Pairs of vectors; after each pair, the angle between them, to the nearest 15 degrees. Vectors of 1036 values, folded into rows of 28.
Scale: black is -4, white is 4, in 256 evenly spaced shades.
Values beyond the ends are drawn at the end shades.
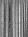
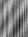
135 degrees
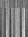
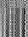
150 degrees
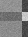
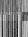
120 degrees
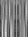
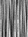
150 degrees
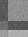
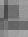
45 degrees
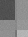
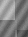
150 degrees
